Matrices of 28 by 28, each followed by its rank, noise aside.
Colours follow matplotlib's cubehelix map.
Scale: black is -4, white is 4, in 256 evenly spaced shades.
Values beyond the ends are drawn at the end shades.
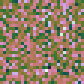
seven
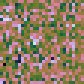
six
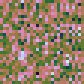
five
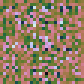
six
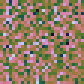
eight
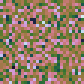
eight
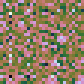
five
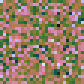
eight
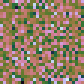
six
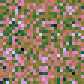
eight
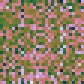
seven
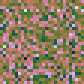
eight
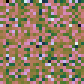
five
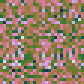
six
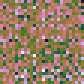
five
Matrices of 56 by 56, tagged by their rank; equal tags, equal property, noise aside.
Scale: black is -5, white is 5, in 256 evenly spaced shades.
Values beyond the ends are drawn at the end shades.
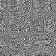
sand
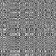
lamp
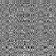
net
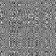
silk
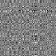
net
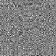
sand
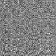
sand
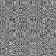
silk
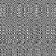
lamp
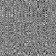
silk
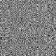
sand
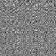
silk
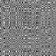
lamp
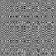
lamp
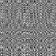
net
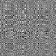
net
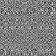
net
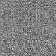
sand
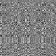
net
